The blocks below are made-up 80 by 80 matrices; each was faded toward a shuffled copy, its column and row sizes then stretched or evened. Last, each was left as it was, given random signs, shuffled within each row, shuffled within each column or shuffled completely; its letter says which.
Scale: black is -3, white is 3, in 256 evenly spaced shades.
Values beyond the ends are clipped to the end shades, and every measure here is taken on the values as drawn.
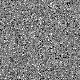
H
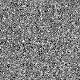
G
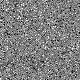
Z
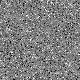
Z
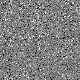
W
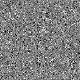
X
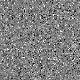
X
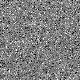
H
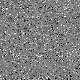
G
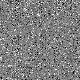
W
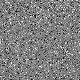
G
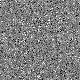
Z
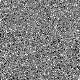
H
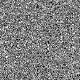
W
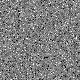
Z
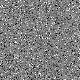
X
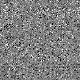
X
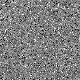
W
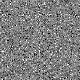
X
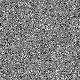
G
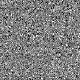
X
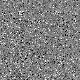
W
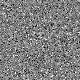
G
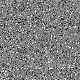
G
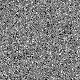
H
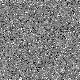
G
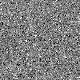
G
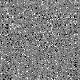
X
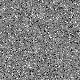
G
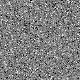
H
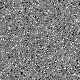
Z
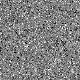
W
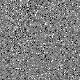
X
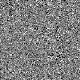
X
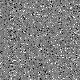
H
